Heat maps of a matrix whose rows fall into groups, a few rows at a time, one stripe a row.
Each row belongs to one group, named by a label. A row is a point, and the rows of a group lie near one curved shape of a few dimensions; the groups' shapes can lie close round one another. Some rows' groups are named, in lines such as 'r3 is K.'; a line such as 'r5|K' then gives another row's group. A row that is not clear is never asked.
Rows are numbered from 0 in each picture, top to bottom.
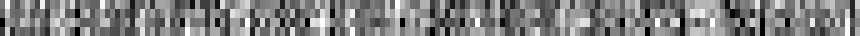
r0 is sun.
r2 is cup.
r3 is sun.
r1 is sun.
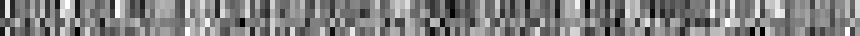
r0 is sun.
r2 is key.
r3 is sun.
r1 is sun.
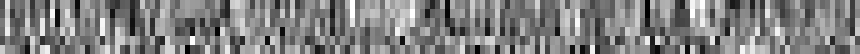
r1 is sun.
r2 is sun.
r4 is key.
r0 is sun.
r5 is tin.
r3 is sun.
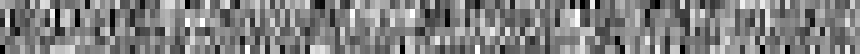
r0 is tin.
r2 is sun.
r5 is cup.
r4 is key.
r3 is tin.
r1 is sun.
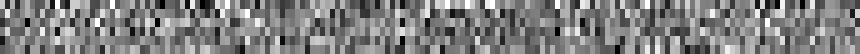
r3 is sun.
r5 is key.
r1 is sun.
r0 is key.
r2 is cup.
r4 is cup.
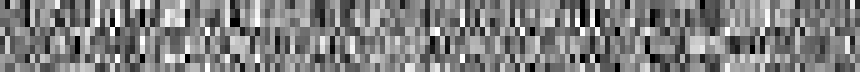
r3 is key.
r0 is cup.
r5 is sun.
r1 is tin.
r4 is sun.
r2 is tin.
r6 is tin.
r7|key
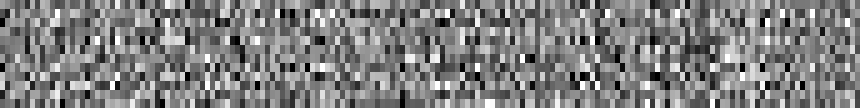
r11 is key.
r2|cup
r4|tin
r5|key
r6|key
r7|cup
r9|key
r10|cup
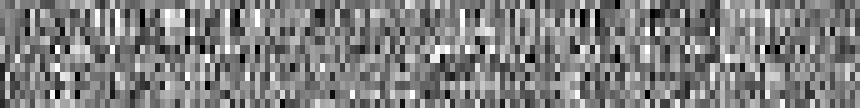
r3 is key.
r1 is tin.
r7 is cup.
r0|key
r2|tin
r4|tin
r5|key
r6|key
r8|sun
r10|sun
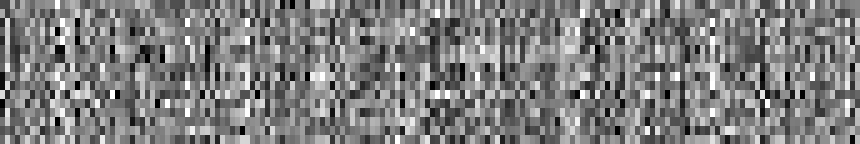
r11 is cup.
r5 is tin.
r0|cup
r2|sun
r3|sun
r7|sun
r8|cup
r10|key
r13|sun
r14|key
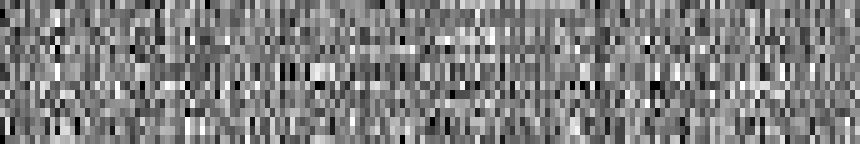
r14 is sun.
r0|tin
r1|cup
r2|cup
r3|tin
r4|key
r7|cup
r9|tin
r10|sun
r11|key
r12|tin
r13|sun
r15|cup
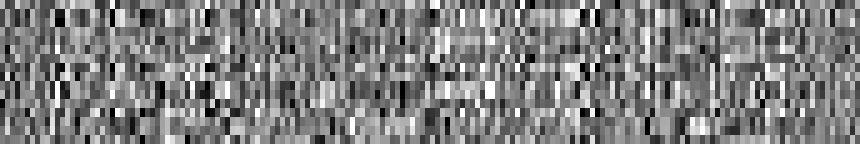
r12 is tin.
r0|key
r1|tin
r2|tin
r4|key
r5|cup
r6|key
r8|sun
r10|key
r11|cup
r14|sun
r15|tin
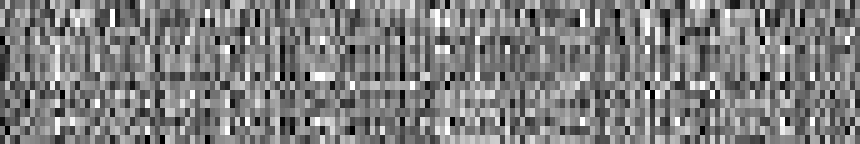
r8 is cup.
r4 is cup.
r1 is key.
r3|key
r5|cup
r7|cup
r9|sun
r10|key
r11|cup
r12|tin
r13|cup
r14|cup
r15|tin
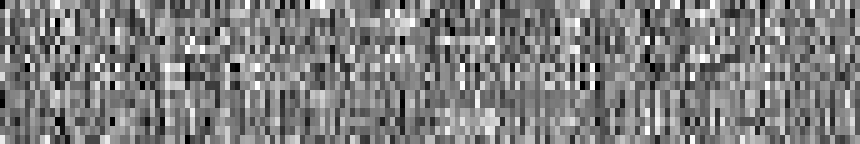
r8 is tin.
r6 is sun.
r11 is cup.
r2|sun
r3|sun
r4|key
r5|sun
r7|tin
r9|tin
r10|cup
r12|key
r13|tin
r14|key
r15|tin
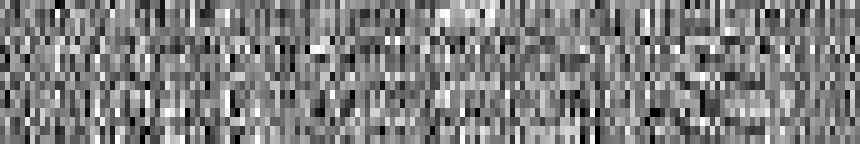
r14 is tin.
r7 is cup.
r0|tin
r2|key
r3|key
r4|sun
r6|cup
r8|sun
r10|cup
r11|cup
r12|tin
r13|sun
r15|tin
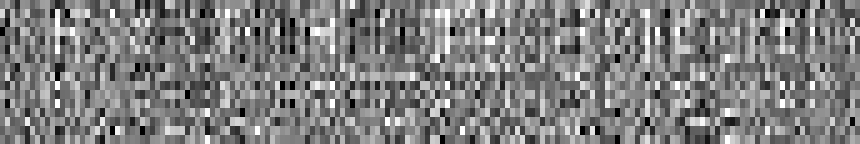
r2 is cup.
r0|tin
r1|key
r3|cup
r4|key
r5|cup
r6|key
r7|tin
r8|sun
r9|cup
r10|tin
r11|cup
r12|key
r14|tin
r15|key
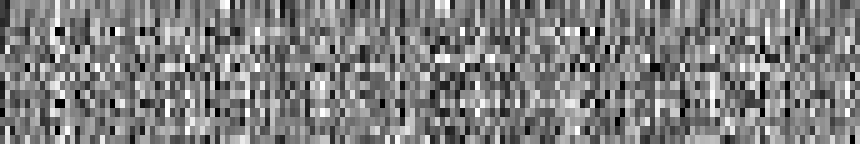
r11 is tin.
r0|cup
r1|cup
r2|cup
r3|tin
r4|cup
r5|sun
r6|key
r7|tin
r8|sun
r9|cup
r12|cup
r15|sun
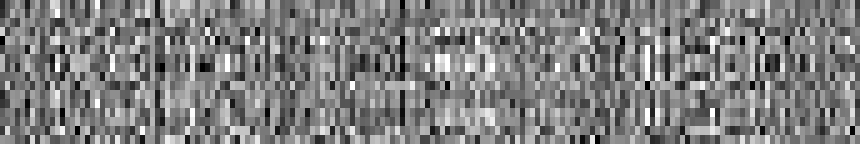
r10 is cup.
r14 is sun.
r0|cup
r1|cup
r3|key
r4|cup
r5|key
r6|key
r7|key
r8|key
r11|cup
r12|key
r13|key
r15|tin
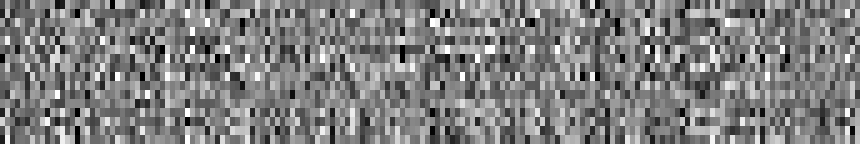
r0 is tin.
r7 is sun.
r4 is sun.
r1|sun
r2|key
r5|key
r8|tin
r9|key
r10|cup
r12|sun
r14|sun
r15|sun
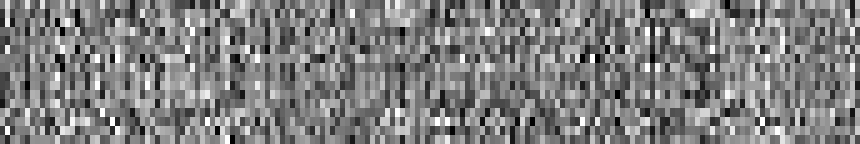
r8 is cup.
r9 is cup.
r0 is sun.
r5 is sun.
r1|sun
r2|sun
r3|key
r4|cup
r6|tin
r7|key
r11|cup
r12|sun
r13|key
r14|sun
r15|cup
